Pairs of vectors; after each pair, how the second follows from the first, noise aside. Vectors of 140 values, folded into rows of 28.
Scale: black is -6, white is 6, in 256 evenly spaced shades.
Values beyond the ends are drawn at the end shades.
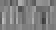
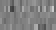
reversed, partly zeroed.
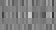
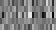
scaled up.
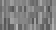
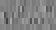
reversed, partly zeroed.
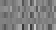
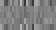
reversed, partly zeroed.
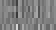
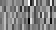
wrapped around, scaled up.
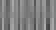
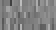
reversed, negated, partly zeroed.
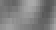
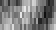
scaled up.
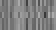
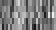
scaled up.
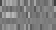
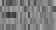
negated.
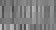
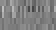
negated, partly zeroed.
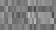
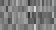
negated.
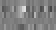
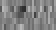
negated.
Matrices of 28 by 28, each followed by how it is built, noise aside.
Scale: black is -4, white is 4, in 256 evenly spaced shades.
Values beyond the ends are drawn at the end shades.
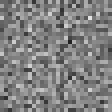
repeating rows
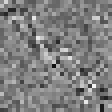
banded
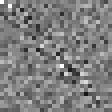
banded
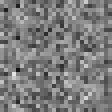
repeating rows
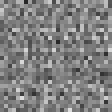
repeating columns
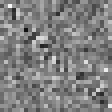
banded
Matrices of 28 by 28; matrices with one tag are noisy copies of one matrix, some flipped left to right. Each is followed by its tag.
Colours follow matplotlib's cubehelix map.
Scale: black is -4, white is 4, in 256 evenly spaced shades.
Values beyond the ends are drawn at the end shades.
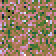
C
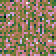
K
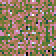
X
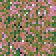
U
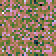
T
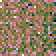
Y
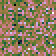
T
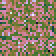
X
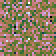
K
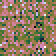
U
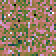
T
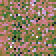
U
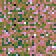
T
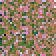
Y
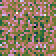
U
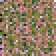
Y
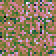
K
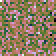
Y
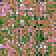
U
